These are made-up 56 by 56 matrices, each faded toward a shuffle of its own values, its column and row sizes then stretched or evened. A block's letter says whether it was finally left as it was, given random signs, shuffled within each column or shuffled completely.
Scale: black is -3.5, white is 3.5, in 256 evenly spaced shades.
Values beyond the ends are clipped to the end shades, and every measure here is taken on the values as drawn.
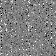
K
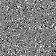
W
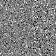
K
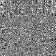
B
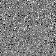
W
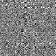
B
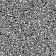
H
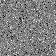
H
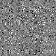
B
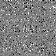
W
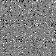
W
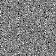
K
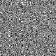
B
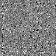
W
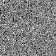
K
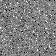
H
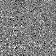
W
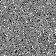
H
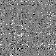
W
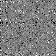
W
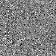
W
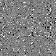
B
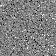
H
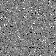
H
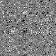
B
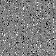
K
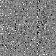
B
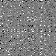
B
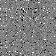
W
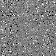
W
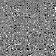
B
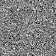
W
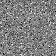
H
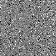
K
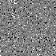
B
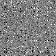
W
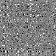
B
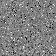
H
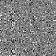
B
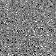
W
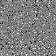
W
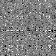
B
